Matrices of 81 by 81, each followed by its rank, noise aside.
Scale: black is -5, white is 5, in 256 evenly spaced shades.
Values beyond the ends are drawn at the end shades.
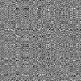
six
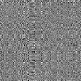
six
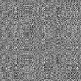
six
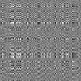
three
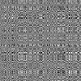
three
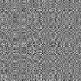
four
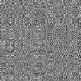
six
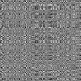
three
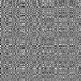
three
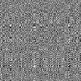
six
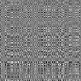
three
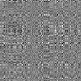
four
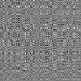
four
